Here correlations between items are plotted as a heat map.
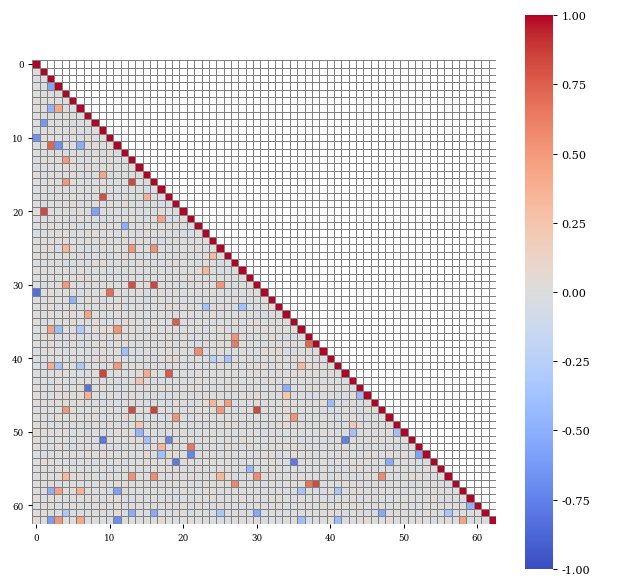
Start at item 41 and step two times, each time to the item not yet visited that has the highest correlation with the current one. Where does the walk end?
2
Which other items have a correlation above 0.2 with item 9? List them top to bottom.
15, 18, 42
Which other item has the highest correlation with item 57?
38
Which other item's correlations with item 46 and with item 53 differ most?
21
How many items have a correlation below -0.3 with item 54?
3
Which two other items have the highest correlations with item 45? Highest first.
7, 34
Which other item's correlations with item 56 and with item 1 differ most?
20
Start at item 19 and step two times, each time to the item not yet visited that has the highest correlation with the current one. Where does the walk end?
48
